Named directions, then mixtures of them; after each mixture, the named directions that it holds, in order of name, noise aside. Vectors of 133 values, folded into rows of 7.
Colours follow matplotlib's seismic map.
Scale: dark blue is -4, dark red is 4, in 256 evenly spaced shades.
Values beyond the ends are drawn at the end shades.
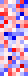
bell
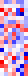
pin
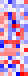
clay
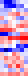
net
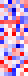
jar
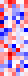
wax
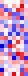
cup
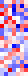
bell, jar, wax.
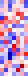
bell, pin, wax.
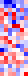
clay, net, pin.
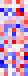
pin.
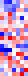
cup, jar, net.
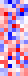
bell, clay, pin.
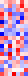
cup, wax.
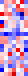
bell, cup, wax.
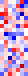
bell.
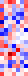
wax.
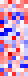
cup, wax.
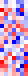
pin.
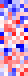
jar, net.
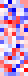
jar.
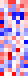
cup, wax.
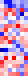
net, pin.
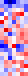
clay, net, wax.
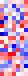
net, wax.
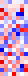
cup, pin.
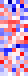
bell, jar, net.
